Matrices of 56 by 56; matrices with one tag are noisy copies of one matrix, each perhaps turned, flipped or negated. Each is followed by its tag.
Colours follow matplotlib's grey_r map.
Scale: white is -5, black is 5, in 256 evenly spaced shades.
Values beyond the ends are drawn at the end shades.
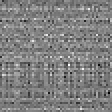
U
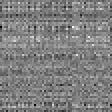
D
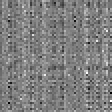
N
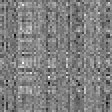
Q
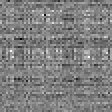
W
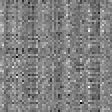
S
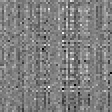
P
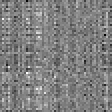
D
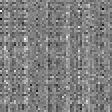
N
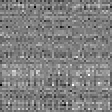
D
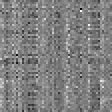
S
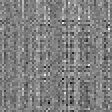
P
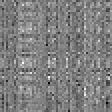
Q
